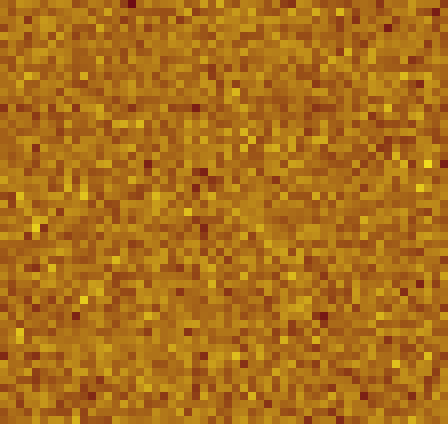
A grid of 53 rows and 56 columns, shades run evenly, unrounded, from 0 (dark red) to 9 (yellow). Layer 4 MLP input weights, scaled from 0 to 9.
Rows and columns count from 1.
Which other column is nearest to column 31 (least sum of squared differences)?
21
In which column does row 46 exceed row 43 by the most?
50
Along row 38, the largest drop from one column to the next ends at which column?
12
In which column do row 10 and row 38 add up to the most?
11
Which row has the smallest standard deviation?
13
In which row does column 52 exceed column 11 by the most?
53
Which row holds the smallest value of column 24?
42
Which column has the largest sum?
24
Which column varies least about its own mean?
2
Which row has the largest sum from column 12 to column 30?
44
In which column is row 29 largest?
5
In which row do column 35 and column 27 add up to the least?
23
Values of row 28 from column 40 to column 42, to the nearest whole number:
3 4 4
